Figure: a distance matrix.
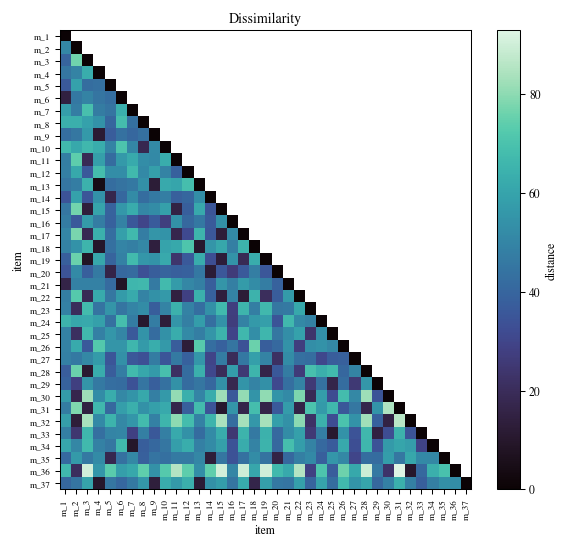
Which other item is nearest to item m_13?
m_4
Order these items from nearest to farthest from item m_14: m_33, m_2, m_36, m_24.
m_24, m_33, m_2, m_36
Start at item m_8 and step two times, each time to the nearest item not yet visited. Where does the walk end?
m_10
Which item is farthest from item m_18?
m_26
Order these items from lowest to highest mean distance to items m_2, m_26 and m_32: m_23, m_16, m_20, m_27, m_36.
m_23, m_36, m_16, m_27, m_20
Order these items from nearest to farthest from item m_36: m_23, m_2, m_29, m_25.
m_2, m_23, m_25, m_29
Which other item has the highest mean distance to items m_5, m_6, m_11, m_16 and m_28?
m_36
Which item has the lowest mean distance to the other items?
m_20
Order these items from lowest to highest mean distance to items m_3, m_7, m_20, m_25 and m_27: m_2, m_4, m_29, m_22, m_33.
m_29, m_33, m_22, m_2, m_4
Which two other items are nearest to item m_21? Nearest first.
m_6, m_1
